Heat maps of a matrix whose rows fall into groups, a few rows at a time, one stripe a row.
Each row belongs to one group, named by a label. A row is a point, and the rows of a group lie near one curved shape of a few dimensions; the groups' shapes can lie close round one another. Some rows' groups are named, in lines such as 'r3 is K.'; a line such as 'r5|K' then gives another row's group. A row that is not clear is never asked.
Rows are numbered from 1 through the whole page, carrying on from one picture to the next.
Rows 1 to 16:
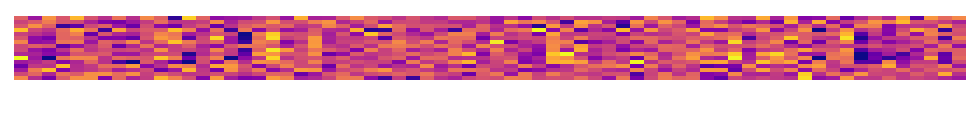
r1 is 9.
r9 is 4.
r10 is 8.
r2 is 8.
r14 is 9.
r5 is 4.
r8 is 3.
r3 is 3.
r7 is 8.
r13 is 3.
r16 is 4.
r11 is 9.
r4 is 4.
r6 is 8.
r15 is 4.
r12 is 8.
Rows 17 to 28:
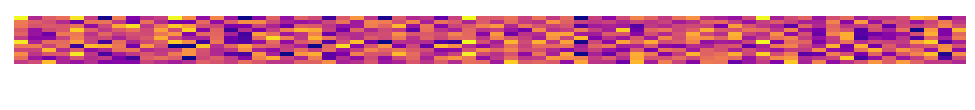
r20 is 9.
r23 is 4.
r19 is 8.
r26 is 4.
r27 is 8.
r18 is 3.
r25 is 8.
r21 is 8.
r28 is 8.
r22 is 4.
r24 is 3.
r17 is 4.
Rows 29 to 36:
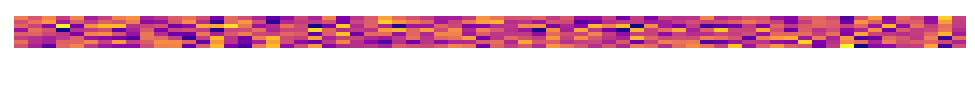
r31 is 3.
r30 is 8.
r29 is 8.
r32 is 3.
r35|4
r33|3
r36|8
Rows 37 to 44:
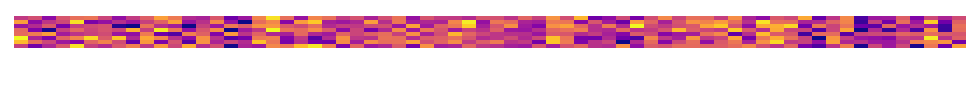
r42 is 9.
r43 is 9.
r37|4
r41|9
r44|9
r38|4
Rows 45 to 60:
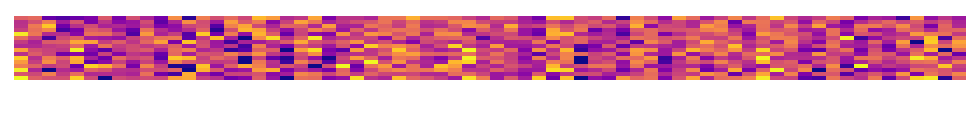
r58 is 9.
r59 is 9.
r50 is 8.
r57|3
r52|4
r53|4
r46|9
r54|9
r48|3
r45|9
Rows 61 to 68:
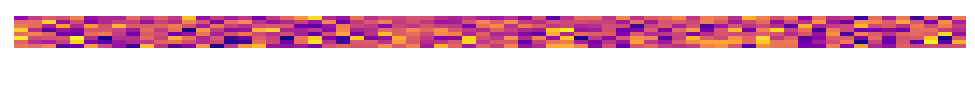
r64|9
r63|4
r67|4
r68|3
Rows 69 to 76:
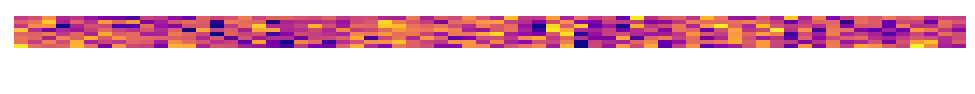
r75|4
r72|9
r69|8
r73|8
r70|8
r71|3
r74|4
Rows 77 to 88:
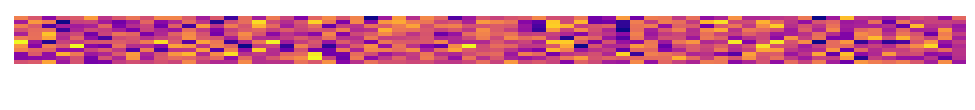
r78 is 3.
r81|8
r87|9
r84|4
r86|3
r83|9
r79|9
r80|3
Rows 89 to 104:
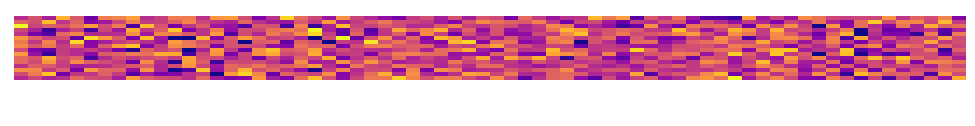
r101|3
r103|8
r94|3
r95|4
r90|8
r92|9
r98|9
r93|9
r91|9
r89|3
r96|8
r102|3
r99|8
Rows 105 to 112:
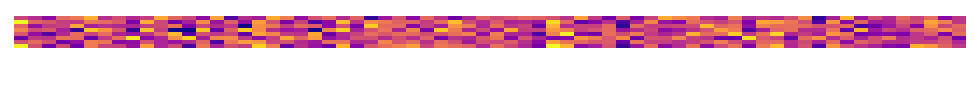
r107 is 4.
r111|3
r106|9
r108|3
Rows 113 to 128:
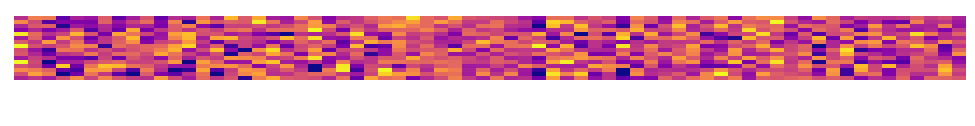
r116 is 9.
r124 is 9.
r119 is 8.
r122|4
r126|3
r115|3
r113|9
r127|3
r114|9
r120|4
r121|8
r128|4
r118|3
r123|9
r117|4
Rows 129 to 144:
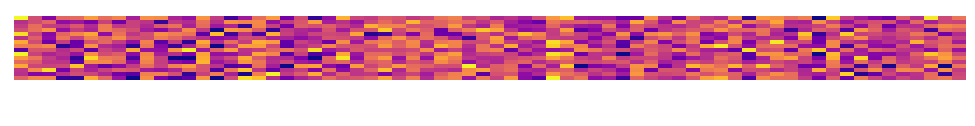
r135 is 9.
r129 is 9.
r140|3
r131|4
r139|3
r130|9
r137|3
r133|4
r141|4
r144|3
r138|9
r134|4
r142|8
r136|3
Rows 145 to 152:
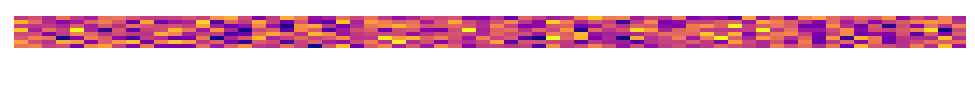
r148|4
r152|3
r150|3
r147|4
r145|3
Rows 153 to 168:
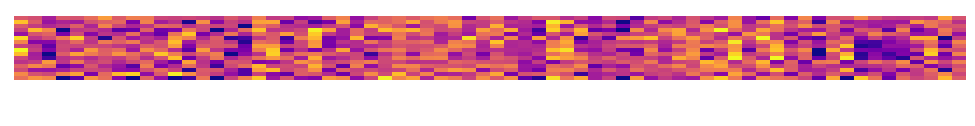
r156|3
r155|4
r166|8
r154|9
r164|9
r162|9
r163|9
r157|3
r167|8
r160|8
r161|9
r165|3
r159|8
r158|4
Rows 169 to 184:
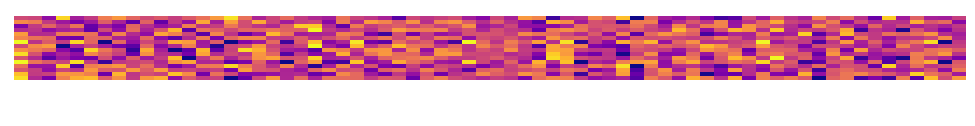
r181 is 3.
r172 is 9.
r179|9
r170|9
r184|9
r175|4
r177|3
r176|3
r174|3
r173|4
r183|4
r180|4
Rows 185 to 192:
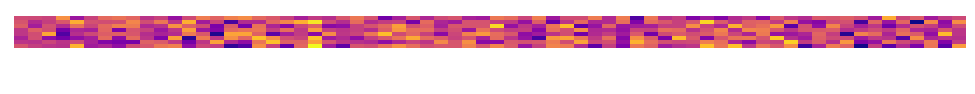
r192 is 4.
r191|8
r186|9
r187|8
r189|8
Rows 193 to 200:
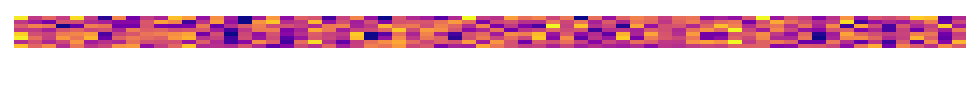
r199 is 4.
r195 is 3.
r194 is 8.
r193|4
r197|4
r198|4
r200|8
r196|4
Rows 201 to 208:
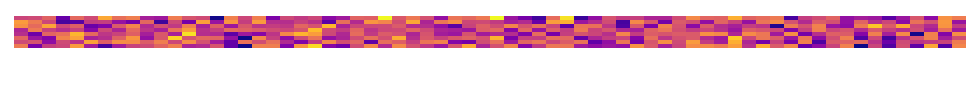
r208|4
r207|4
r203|8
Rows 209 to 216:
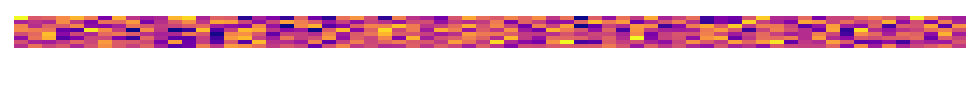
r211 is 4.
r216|3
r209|4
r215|8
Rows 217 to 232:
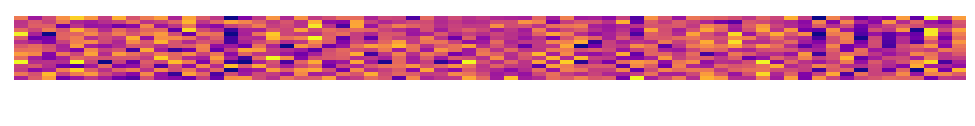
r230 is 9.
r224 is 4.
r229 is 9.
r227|4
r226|4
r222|9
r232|8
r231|9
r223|4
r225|3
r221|9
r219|3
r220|9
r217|9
